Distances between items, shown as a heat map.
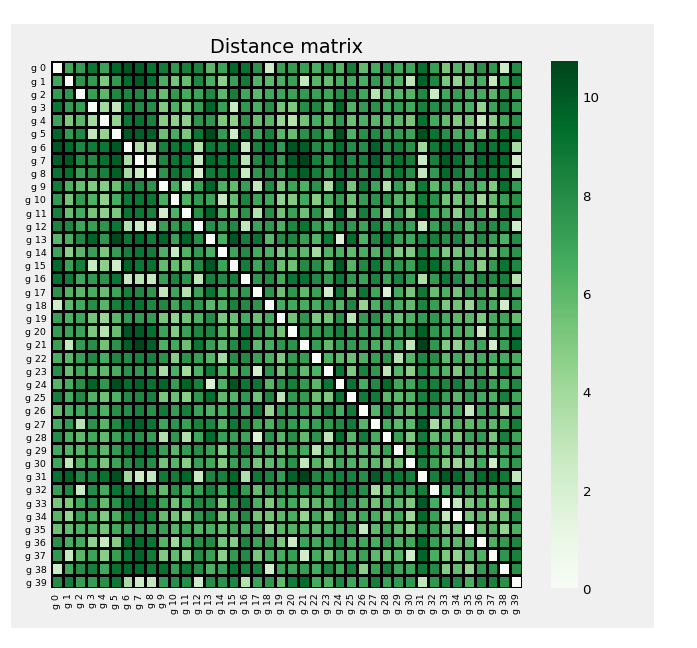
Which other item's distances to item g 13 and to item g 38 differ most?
g 24
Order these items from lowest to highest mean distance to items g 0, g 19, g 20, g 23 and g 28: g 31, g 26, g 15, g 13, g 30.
g 30, g 15, g 26, g 13, g 31
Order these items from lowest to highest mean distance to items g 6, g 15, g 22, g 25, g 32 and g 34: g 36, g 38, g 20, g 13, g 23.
g 23, g 36, g 20, g 38, g 13
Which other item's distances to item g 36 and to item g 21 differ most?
g 20
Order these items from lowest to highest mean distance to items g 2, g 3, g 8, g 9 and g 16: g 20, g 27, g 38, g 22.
g 27, g 20, g 22, g 38
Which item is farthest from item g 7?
g 21
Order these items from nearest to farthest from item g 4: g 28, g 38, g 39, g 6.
g 28, g 38, g 39, g 6
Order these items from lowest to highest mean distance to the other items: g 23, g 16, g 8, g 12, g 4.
g 4, g 23, g 12, g 16, g 8
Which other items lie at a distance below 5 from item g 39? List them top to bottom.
g 6, g 7, g 8, g 12, g 16, g 31
